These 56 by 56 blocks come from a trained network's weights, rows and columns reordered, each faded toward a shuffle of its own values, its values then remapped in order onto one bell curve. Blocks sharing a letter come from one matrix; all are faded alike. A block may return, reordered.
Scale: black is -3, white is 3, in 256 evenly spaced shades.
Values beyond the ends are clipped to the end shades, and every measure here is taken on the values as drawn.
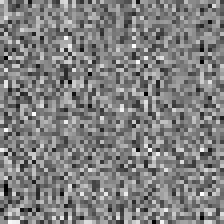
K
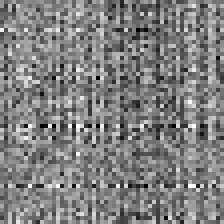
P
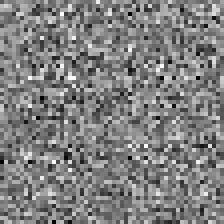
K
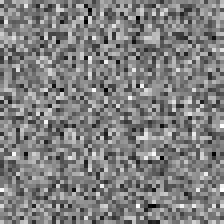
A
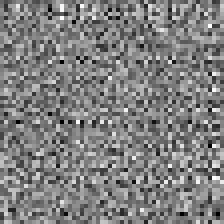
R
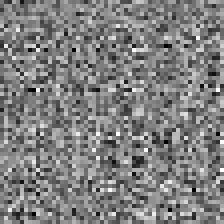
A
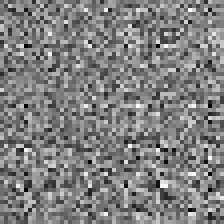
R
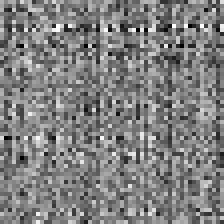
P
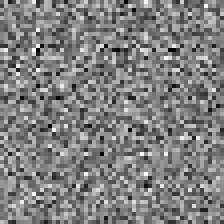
A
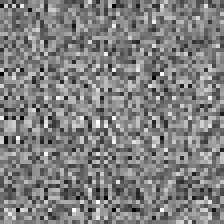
R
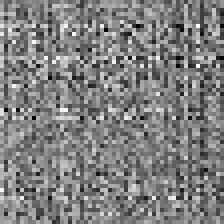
P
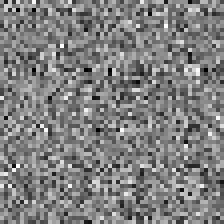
A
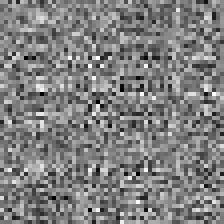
R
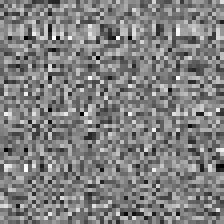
R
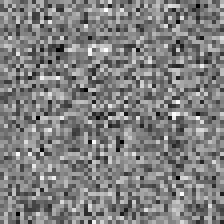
K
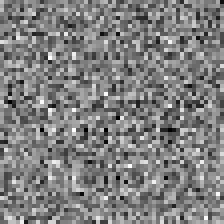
A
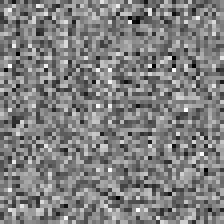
A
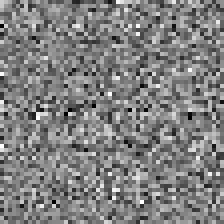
K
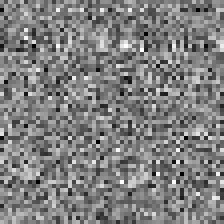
A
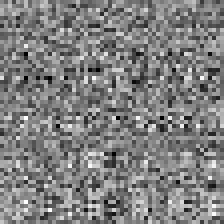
R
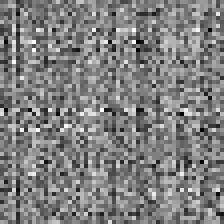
P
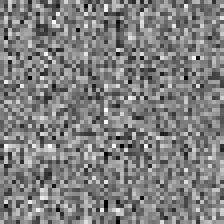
K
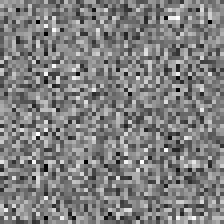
K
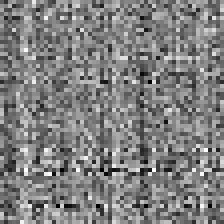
P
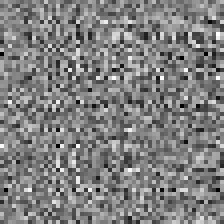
R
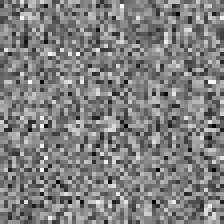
K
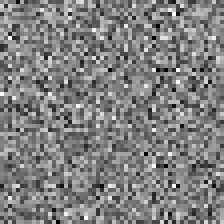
K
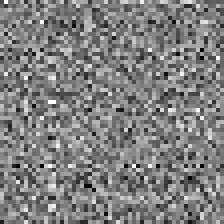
A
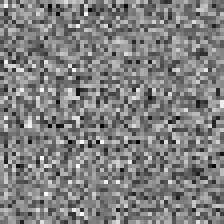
K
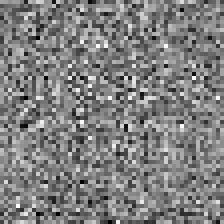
K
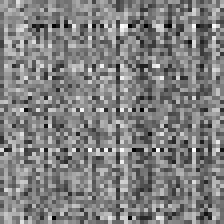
P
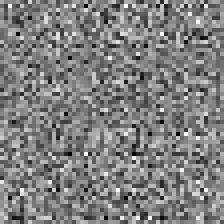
K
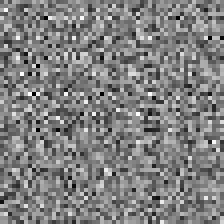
A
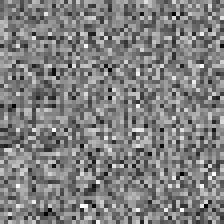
A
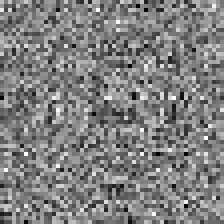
A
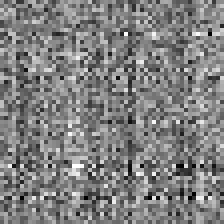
P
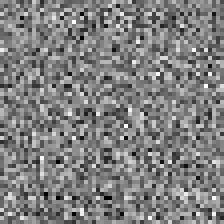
A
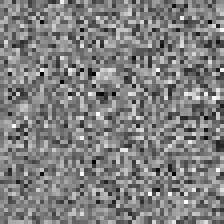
K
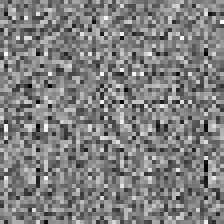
R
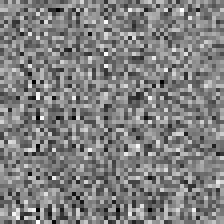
R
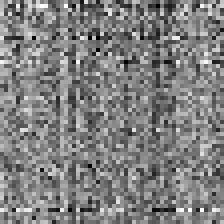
P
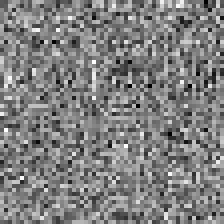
K
